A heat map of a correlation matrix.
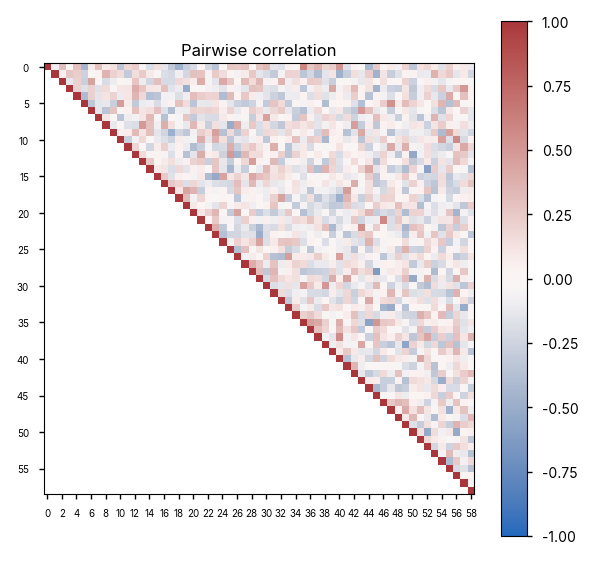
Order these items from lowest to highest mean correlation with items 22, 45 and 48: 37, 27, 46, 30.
27, 30, 46, 37
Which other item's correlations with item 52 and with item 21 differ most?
46
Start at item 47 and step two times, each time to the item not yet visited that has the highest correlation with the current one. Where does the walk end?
10
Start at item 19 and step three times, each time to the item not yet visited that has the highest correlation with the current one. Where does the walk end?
29
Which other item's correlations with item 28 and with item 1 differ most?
53
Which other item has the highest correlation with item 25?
12
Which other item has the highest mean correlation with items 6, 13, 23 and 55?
9
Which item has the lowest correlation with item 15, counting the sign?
23
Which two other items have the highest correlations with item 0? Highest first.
35, 40
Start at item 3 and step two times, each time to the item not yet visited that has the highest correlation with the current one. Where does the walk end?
11
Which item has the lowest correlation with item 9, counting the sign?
17
